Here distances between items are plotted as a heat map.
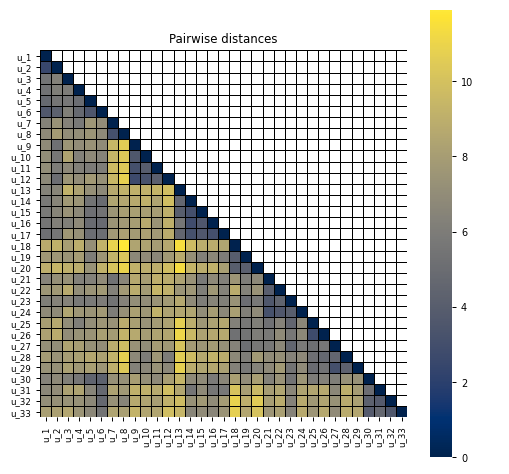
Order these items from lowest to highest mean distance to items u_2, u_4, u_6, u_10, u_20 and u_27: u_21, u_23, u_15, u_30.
u_23, u_30, u_21, u_15
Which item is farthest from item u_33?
u_18
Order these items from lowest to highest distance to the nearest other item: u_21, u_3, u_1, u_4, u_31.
u_1, u_21, u_31, u_4, u_3
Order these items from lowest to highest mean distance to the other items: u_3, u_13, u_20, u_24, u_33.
u_24, u_3, u_33, u_20, u_13
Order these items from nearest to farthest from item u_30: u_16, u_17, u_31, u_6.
u_6, u_31, u_16, u_17
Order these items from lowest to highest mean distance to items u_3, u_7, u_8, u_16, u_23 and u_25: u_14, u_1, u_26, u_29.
u_1, u_26, u_14, u_29
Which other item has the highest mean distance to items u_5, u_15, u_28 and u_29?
u_8
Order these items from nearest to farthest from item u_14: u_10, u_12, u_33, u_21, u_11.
u_33, u_21, u_11, u_10, u_12
